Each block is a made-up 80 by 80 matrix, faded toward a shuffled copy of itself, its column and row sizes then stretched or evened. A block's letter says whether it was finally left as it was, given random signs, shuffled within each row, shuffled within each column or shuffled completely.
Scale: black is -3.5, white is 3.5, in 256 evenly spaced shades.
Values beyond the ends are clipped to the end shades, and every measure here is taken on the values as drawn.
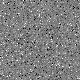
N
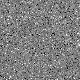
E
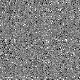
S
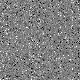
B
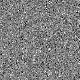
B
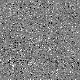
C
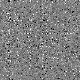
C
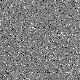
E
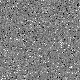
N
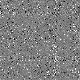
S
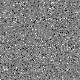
E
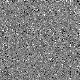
C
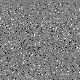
E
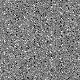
B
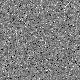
N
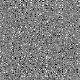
S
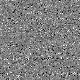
E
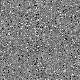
B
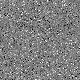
N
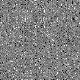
S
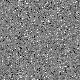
B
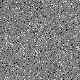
B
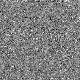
E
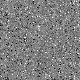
B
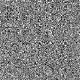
S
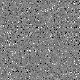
S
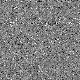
E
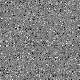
E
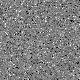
N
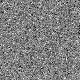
N
